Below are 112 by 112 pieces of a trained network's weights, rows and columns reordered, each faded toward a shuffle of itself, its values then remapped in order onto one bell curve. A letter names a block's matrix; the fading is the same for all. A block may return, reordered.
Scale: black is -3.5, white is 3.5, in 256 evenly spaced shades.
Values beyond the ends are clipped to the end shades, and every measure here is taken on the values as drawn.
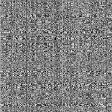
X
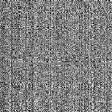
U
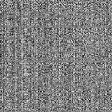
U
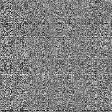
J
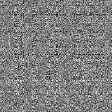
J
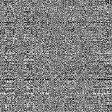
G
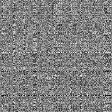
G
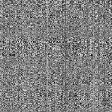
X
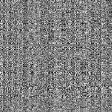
U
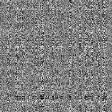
J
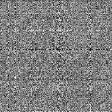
G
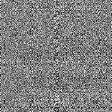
J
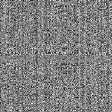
X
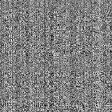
U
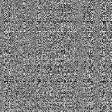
J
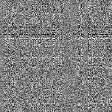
J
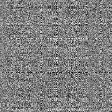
G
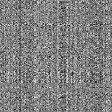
U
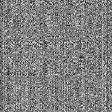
U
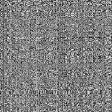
X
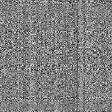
X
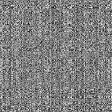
U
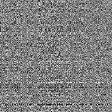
G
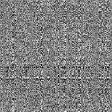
J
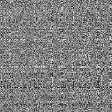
G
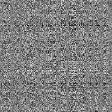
J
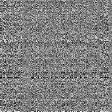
G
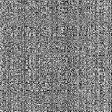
U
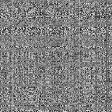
X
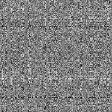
J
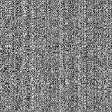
U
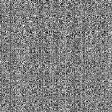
X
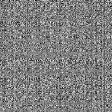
X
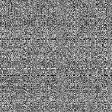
G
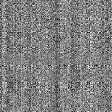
U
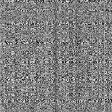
X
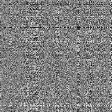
G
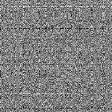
J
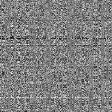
J
